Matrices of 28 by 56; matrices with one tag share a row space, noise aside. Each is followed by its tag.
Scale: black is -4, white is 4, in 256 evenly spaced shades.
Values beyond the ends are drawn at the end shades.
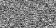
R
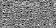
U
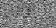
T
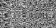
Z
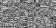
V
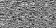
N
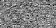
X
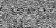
T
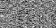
N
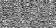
U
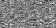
R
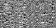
Z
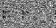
U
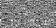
V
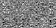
U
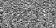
T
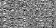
Z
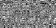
U
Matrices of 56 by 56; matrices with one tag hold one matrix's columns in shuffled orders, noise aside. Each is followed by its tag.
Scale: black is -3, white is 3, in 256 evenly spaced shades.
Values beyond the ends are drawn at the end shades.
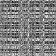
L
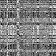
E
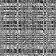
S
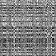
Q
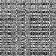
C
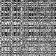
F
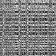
C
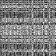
E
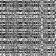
L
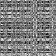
L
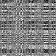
S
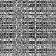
L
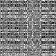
L
